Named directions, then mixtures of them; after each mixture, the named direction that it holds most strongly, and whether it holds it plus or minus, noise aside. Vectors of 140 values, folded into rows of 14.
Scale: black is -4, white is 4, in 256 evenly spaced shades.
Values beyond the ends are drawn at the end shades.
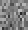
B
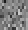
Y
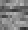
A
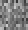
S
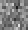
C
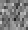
C, plus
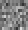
B, minus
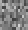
Y, plus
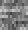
A, minus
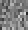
B, minus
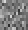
Y, minus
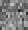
B, minus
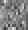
Y, minus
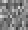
Y, minus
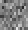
Y, plus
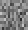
B, plus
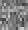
B, minus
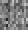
S, minus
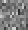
Y, minus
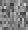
B, plus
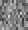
B, minus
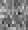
Y, minus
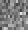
B, minus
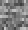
A, minus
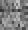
C, minus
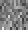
B, minus
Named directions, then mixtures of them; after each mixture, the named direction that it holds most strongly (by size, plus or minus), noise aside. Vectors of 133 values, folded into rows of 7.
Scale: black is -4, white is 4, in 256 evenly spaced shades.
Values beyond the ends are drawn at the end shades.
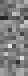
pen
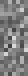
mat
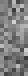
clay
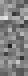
pen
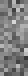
clay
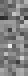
pen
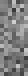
clay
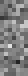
pen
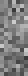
clay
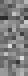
pen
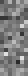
pen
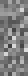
mat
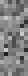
mat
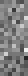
clay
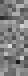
pen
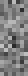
mat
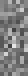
mat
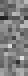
pen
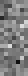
pen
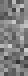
clay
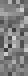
mat
